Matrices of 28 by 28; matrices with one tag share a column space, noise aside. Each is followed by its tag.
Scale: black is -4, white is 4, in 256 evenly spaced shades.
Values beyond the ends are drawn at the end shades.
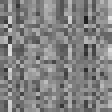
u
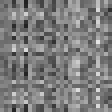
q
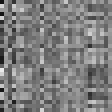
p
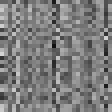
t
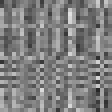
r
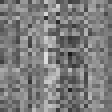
p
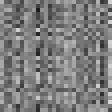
t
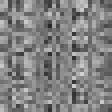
q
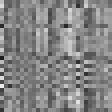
r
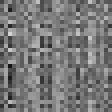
p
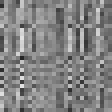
r
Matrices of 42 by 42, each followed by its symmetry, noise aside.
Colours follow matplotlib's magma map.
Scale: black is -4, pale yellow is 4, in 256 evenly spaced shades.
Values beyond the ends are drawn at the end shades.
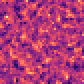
symmetric across the other diagonal.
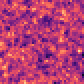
no symmetry.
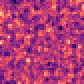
antisymmetric.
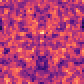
mirrored left to right.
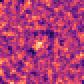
symmetric across the other diagonal.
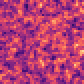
no symmetry.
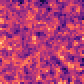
antisymmetric.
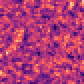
no symmetry.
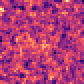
no symmetry.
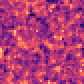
antisymmetric.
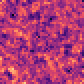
symmetric across the other diagonal.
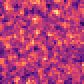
no symmetry.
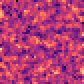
same after a half turn.
